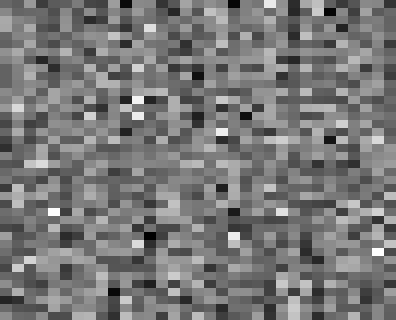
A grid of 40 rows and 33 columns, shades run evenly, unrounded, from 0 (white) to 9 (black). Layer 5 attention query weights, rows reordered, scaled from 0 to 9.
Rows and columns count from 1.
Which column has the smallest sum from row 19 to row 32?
32
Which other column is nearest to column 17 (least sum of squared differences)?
7
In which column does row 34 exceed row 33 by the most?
3
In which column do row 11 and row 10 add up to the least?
9
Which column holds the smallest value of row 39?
25
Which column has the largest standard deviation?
19
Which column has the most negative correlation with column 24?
20
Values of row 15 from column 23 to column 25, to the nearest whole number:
3 5 5
